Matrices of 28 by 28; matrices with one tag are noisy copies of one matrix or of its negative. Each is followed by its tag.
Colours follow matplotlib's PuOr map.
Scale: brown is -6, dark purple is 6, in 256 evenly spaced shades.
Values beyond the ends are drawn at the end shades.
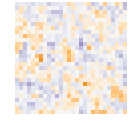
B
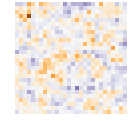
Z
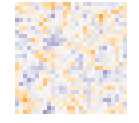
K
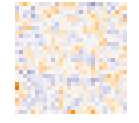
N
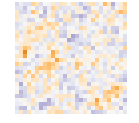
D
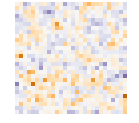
N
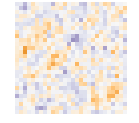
D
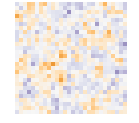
Z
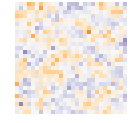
Z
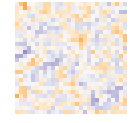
D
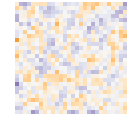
N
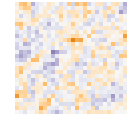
D
